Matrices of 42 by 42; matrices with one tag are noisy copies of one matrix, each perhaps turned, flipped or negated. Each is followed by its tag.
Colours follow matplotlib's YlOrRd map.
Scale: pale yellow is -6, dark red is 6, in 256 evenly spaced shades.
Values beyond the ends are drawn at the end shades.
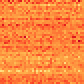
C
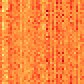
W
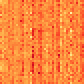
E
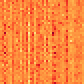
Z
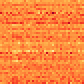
E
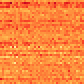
W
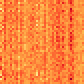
C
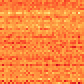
C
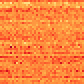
W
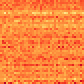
C
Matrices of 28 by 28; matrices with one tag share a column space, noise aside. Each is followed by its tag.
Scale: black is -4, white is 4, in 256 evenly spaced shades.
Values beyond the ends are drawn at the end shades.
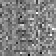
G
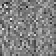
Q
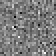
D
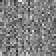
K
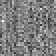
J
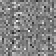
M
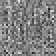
D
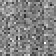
M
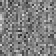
J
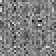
M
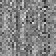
J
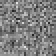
Q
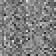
M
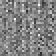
K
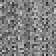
M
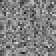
D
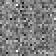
G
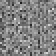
G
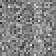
Q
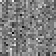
K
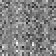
Q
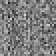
G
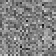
M
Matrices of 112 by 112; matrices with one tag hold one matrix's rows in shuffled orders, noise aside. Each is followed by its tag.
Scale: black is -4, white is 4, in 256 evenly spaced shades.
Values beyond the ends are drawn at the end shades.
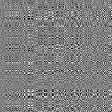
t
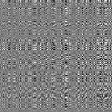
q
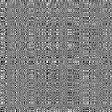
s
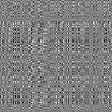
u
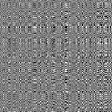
q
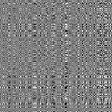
q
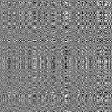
q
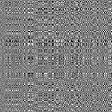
t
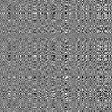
q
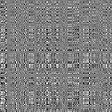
s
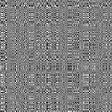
s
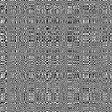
s
